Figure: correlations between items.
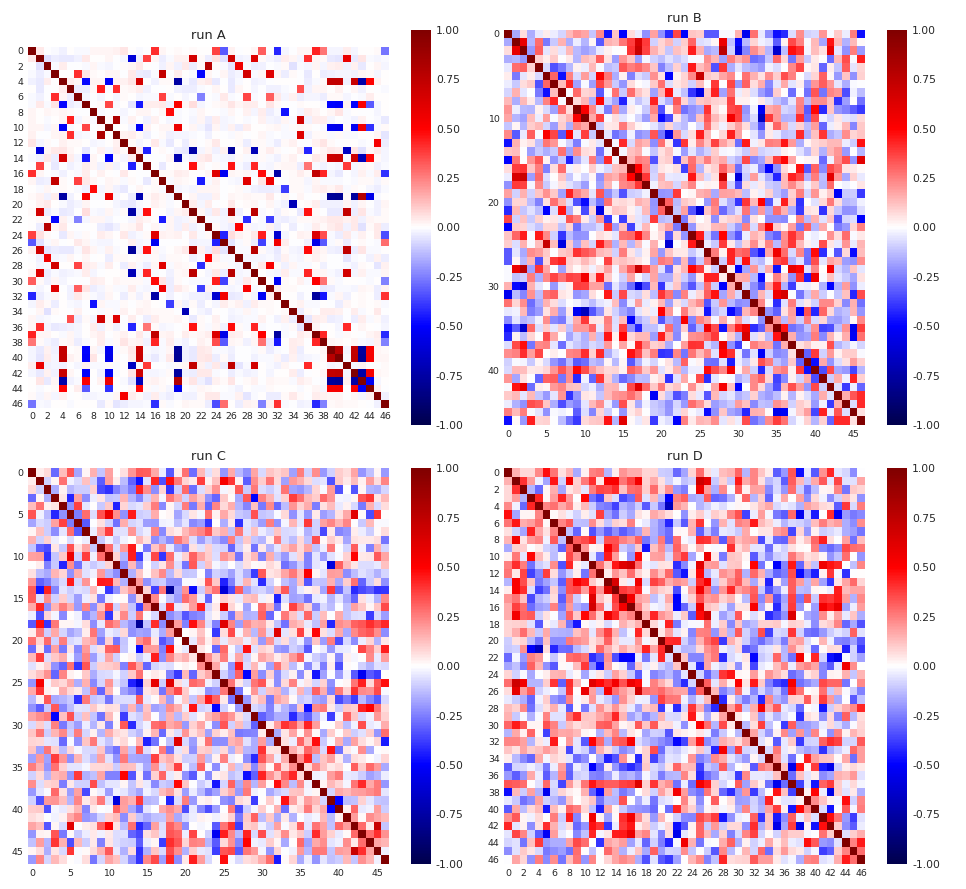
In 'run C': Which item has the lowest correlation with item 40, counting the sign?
39
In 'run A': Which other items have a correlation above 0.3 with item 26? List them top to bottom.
1, 15, 21, 29, 36, 41
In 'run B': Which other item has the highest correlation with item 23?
34
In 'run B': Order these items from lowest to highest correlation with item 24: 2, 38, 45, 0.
45, 0, 38, 2
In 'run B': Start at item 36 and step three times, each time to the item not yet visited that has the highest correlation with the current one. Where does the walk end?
26
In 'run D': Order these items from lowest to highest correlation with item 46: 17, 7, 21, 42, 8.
21, 7, 17, 42, 8
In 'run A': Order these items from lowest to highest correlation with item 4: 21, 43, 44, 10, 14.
43, 10, 21, 44, 14
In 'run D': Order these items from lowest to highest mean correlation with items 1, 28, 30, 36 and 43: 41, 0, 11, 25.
41, 0, 11, 25
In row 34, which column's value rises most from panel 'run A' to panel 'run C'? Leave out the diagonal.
20
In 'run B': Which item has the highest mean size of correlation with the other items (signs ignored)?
35
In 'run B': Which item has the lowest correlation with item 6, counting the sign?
4
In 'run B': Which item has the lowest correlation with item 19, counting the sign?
43
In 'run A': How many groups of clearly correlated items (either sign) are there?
9
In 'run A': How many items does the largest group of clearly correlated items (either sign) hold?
10
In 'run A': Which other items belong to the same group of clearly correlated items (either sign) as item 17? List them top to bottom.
3, 6, 22, 28, 31
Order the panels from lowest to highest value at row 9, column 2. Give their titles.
run C, run B, run A, run D
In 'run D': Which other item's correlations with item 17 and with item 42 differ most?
13
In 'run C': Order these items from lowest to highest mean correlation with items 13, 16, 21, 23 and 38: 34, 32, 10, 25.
32, 34, 25, 10
